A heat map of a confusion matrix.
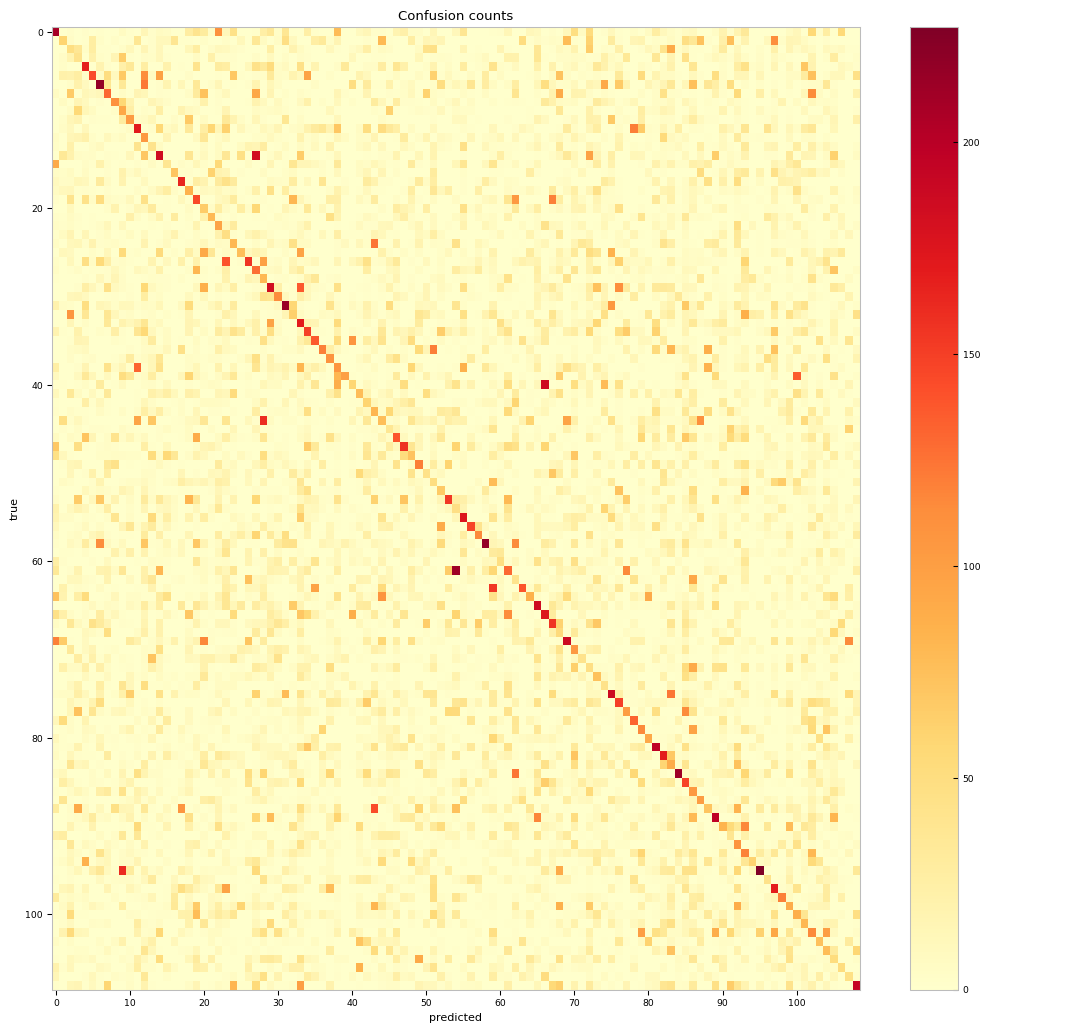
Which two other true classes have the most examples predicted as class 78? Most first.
11, 84
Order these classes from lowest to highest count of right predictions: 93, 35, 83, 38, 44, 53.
44, 83, 38, 93, 35, 53
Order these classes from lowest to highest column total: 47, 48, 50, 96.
96, 50, 47, 48
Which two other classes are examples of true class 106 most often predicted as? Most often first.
41, 51
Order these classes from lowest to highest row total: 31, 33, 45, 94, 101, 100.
45, 101, 94, 100, 33, 31
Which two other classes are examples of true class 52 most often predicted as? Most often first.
93, 76
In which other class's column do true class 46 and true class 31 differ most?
75
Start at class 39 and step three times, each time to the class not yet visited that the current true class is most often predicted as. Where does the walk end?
67
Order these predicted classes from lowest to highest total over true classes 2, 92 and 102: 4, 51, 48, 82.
48, 4, 51, 82
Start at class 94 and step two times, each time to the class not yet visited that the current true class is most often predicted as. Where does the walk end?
101
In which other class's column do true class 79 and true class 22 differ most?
86
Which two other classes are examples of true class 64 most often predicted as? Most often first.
44, 80
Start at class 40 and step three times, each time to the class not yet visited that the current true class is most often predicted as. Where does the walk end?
54
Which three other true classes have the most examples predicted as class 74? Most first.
6, 40, 54
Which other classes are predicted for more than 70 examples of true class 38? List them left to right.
11, 33, 55, 88
